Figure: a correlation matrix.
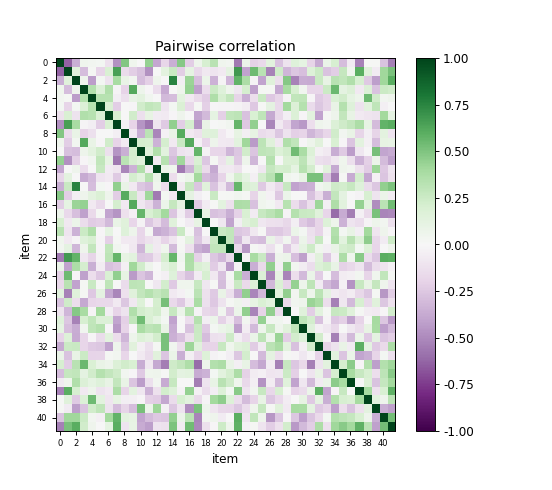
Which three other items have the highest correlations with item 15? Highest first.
8, 0, 11
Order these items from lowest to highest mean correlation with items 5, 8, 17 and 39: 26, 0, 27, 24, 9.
9, 24, 27, 26, 0
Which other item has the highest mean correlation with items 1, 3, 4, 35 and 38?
41
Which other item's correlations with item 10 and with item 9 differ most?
39
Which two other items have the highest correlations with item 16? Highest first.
9, 41
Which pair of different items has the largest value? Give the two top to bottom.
2, 14
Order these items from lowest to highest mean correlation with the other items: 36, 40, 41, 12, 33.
33, 12, 36, 40, 41
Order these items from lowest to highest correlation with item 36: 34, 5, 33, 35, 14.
33, 5, 14, 35, 34
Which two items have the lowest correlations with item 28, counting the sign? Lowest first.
24, 1
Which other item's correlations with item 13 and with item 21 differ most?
17
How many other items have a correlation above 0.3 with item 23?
5
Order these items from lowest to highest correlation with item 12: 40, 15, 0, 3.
15, 0, 40, 3
